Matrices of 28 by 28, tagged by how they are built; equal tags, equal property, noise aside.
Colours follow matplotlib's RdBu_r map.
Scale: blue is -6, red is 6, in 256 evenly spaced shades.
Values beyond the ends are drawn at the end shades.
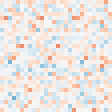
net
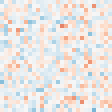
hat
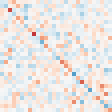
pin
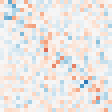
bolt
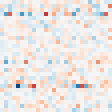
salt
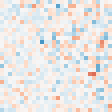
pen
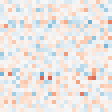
salt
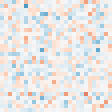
net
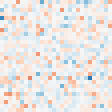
salt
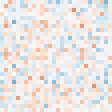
hat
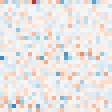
salt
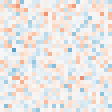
net
